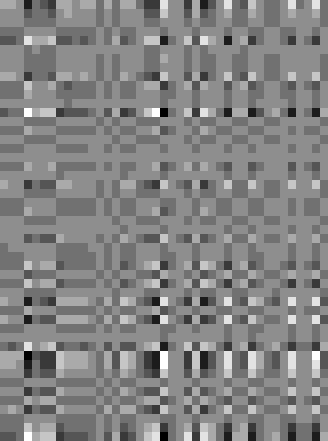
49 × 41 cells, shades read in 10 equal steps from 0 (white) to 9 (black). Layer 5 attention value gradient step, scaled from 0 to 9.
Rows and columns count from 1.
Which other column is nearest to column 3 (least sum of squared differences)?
12
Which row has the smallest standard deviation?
18
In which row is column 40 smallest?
40
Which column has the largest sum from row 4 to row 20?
21
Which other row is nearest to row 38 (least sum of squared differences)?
26
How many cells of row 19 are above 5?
5
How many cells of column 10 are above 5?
2
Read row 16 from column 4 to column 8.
5 5 5 5 4
